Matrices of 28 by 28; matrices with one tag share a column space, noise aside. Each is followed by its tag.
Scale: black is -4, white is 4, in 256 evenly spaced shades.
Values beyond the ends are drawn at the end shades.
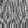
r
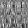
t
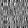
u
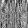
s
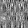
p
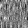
p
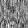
r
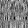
p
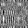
u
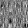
t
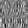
t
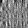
s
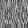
r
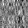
u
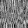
r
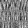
p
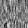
r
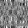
u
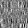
t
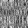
u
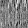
s
